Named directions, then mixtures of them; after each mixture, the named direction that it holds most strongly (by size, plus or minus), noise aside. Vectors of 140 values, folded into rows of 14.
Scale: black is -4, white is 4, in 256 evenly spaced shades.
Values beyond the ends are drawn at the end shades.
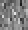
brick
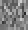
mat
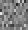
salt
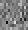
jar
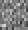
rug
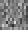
jar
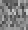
mat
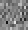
jar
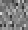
salt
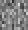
rug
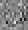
jar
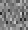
jar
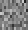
salt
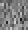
jar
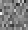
salt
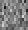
mat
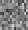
rug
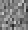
rug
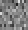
salt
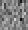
mat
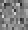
brick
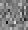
jar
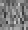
jar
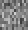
rug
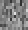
brick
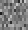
salt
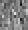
brick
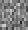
rug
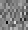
jar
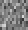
rug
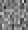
rug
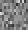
salt
